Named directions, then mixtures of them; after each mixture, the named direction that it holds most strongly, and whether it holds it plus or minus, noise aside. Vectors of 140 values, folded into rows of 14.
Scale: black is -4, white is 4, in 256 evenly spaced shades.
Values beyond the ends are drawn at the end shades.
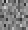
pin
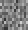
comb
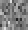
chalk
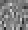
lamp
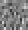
lamp, minus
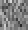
chalk, plus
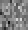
chalk, minus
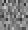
pin, plus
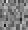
pin, plus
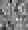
chalk, minus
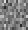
pin, minus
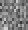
comb, minus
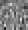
lamp, plus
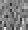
lamp, minus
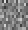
pin, minus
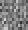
comb, minus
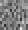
lamp, minus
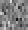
chalk, plus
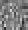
lamp, plus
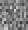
comb, minus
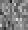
chalk, minus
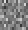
pin, minus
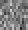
lamp, plus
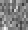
comb, minus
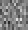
chalk, minus
